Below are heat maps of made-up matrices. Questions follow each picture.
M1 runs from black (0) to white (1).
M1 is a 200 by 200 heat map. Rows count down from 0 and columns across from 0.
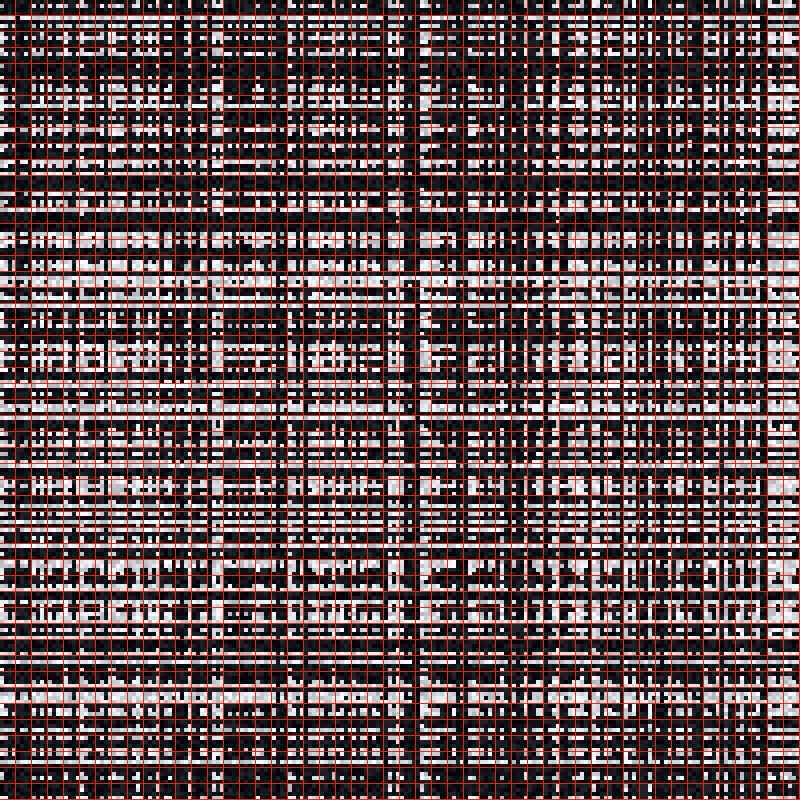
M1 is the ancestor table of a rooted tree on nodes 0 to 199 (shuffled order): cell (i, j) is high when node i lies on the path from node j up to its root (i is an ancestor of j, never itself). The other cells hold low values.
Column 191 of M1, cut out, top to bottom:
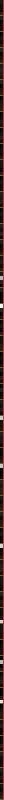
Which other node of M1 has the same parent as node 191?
96
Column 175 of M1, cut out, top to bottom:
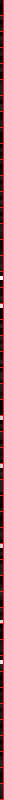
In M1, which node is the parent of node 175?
165
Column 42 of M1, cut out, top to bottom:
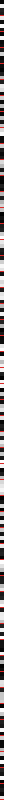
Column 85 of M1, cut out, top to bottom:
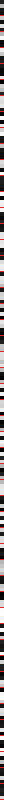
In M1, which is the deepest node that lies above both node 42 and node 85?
78
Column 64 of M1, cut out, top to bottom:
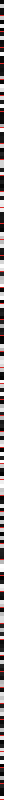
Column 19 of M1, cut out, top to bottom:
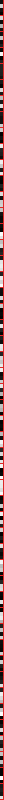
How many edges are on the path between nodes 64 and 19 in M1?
6
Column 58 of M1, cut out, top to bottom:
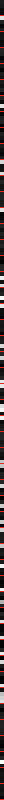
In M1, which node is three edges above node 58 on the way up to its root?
141
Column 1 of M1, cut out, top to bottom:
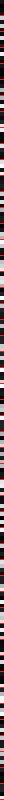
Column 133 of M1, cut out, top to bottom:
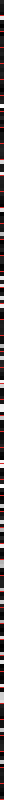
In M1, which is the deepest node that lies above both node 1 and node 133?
140
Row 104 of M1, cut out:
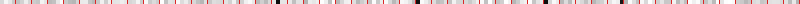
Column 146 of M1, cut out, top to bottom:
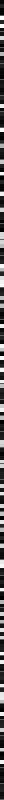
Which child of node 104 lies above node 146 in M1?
76
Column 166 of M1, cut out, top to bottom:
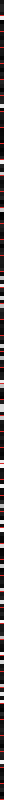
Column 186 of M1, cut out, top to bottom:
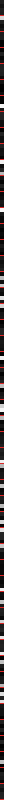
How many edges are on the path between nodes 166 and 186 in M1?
5
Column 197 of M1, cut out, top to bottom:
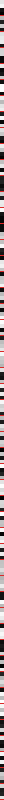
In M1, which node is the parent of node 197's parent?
145
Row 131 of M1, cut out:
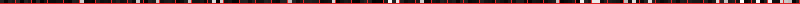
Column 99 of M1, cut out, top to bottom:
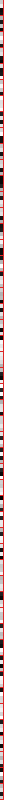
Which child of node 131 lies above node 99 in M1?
158
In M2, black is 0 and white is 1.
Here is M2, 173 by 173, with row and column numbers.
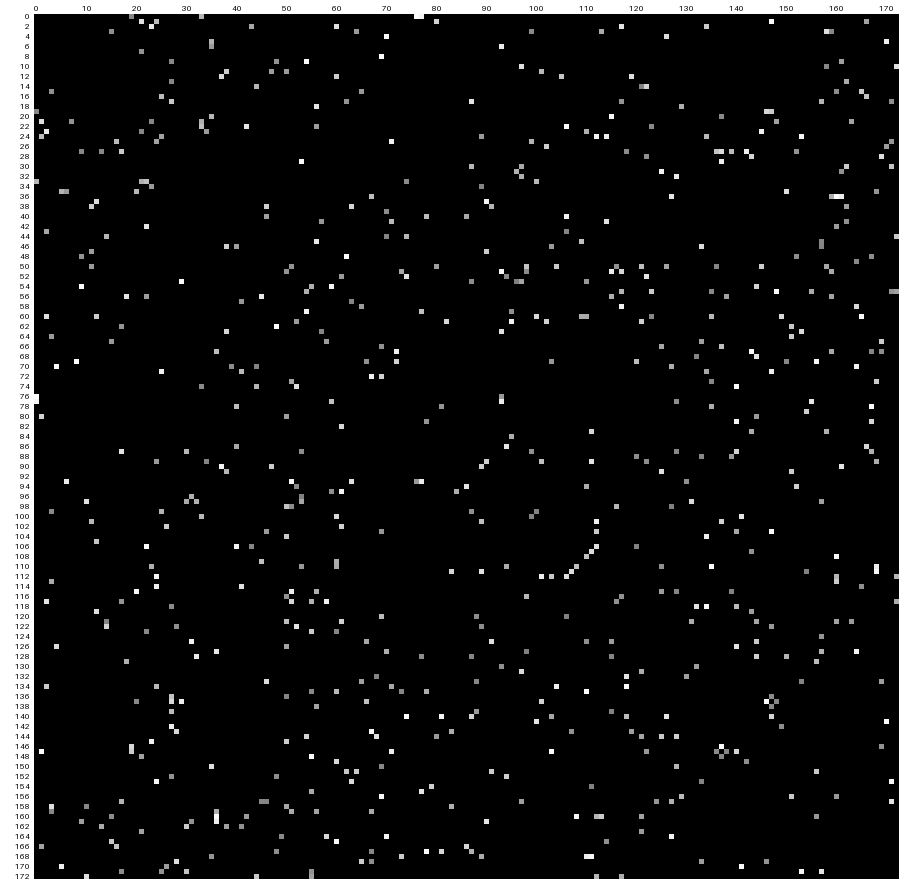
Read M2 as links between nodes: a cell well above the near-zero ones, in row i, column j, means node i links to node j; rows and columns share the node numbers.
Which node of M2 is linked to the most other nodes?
node 50
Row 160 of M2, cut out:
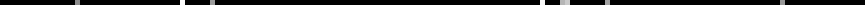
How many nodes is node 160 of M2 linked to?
8
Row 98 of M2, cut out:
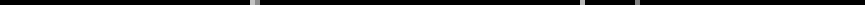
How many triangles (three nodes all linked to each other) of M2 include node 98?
2
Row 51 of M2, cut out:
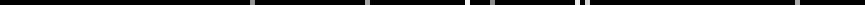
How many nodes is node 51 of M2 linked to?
7
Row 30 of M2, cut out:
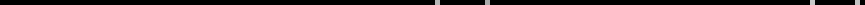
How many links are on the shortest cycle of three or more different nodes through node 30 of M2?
4
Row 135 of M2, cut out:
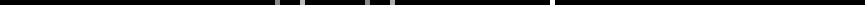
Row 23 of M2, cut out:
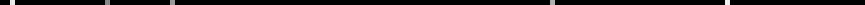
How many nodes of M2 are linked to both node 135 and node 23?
1
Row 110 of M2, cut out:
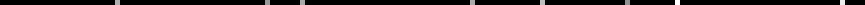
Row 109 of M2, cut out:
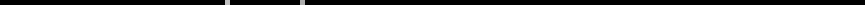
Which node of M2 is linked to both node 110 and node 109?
node 60
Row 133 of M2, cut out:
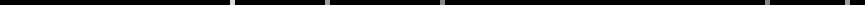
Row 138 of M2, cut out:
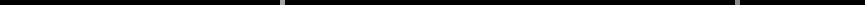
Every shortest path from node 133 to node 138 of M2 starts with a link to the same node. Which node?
node 46
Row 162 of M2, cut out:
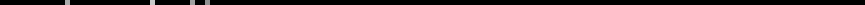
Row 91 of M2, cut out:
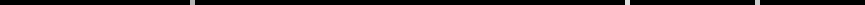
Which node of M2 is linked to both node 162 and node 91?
node 38
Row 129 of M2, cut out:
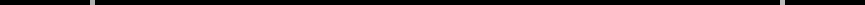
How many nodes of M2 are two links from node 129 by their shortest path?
4
